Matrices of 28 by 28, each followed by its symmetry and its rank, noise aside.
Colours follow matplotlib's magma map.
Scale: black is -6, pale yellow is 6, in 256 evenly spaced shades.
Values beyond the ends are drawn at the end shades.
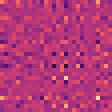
symmetric, rank two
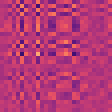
no symmetry, rank one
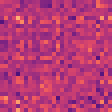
symmetric, rank three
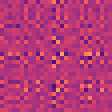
antisymmetric, rank two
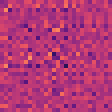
symmetric, rank three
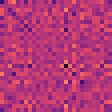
symmetric, rank three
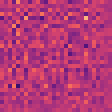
antisymmetric, rank two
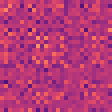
symmetric, rank three
